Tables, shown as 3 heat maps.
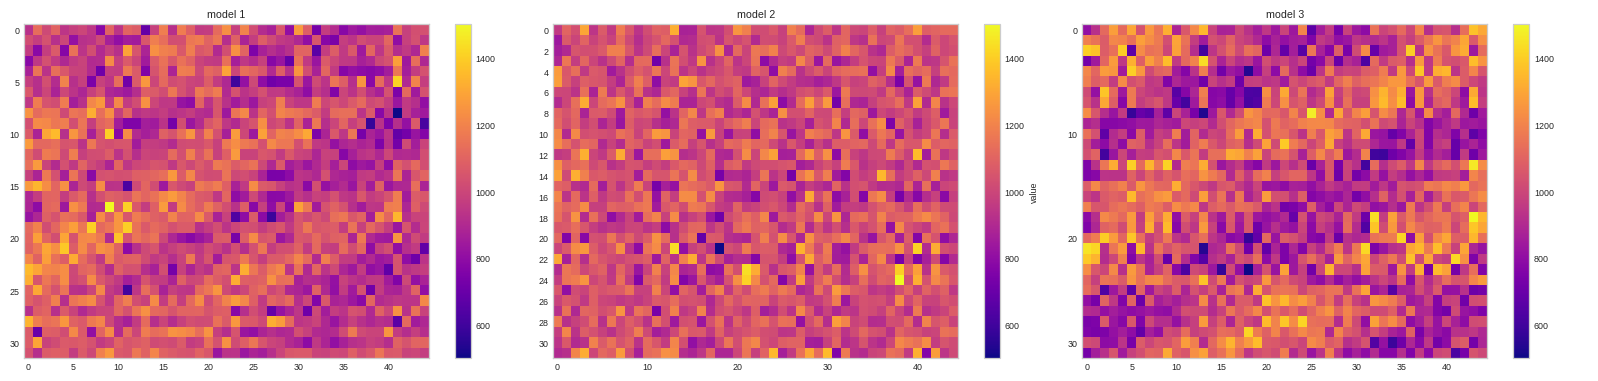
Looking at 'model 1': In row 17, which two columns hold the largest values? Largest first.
9, 11
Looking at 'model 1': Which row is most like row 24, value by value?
28
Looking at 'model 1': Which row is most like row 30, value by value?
13
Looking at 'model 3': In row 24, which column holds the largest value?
13
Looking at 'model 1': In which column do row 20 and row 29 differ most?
1
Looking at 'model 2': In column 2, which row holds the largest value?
14
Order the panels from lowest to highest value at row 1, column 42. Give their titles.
model 1, model 2, model 3
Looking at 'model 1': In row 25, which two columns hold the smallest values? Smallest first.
11, 38
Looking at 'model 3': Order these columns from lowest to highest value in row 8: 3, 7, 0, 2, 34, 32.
7, 3, 2, 32, 34, 0
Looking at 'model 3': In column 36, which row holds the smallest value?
11
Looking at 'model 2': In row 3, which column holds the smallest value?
11
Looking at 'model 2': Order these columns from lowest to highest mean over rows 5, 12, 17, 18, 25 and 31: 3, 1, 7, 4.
1, 4, 7, 3
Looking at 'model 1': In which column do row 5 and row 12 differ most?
23
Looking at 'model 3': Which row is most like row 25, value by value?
10
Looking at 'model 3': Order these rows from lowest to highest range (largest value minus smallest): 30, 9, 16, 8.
9, 16, 30, 8
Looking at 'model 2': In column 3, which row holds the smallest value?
20
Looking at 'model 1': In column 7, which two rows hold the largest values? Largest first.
19, 8
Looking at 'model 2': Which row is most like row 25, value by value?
28
